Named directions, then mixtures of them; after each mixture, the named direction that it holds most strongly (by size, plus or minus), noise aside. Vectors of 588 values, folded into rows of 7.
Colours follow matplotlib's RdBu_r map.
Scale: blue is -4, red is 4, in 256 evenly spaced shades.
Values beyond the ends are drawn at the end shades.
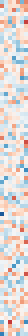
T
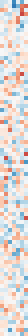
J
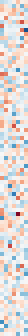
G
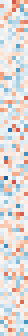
J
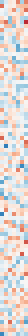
T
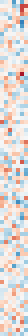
J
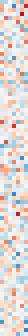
G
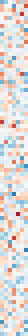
G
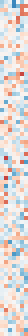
J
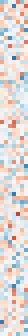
G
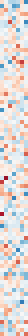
T
